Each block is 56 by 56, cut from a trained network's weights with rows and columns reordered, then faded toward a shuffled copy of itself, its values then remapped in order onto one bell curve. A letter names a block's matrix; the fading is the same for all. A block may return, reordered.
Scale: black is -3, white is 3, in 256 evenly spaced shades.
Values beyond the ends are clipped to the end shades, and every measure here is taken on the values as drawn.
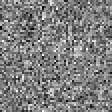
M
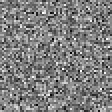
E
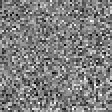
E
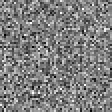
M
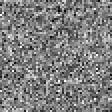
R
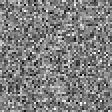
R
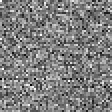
E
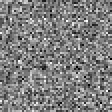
M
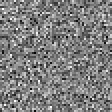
E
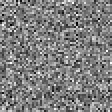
M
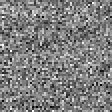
M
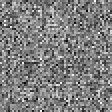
E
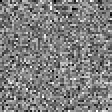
E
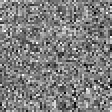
M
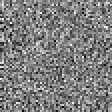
R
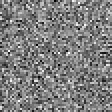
M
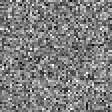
E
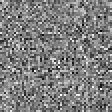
E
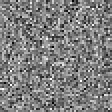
M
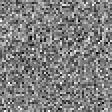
R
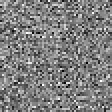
E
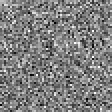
M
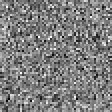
R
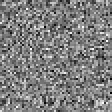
R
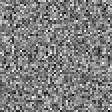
M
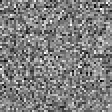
M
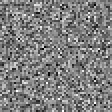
M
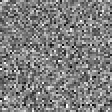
E
